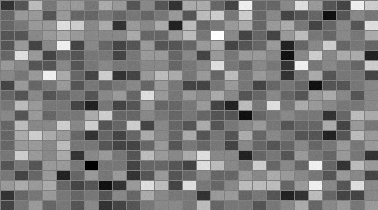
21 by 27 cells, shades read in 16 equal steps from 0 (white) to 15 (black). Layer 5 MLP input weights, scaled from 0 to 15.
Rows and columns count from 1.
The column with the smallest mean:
5
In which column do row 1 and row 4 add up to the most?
1
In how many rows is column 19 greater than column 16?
12
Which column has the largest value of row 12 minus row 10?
24
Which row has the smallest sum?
19
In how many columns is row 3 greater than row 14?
8
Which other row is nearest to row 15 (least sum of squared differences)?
21
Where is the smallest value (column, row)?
16, 4
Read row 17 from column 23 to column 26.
1 9 12 4
